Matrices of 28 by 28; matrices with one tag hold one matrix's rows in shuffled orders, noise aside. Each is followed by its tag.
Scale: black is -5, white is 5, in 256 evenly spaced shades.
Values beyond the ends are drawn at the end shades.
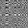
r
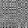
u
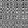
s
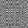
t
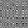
s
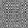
t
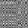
u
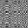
r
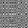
u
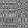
u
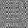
t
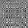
t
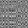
u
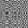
r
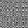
s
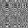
r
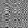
r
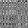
u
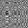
r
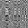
r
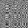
r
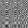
r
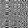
r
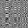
r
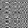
r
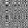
r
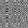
r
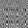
t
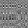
u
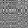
u
